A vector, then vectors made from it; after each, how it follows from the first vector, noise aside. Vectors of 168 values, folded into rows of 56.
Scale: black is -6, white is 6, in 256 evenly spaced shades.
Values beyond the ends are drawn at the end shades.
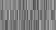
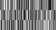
reversed, scaled up.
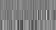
reversed, partly zeroed.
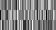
reversed, negated, scaled up.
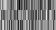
reversed, scaled up.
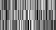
reversed, negated, scaled up.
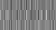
reversed, partly zeroed.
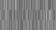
reversed, shrunk.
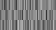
reversed, negated.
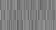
reversed, shrunk.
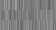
reversed, shrunk.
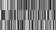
reversed, scaled up.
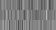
reversed, partly zeroed.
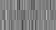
reversed, partly zeroed.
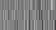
wrapped around, negated, partly zeroed.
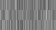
reversed, shrunk.
